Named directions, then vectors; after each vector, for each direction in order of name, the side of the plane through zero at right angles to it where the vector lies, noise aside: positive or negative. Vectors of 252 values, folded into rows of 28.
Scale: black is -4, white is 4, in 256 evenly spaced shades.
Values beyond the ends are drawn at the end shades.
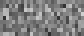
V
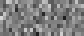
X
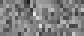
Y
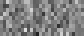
positive, positive, negative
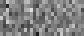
positive, positive, negative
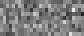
negative, positive, positive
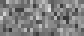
positive, positive, positive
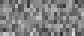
positive, negative, positive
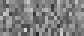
positive, positive, negative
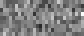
positive, negative, negative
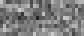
negative, negative, negative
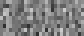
positive, positive, negative
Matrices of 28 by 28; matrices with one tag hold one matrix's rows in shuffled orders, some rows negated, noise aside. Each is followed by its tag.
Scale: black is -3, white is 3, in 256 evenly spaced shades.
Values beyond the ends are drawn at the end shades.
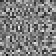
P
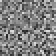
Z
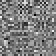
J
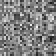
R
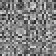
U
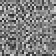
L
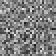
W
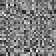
W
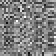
R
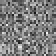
U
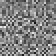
U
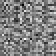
R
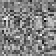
R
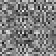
J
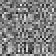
J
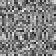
U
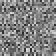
L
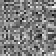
R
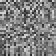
W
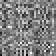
J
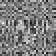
U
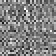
L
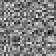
R
